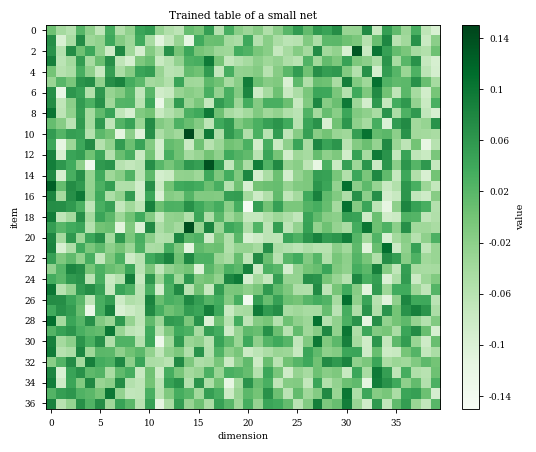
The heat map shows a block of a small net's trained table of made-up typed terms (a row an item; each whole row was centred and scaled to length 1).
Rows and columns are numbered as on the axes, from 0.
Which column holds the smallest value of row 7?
11
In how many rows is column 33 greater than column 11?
30
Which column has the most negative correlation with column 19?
37
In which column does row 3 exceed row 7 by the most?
16
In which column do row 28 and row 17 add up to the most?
0
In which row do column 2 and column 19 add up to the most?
24
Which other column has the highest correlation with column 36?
23
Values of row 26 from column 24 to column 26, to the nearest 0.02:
0 0 0.02
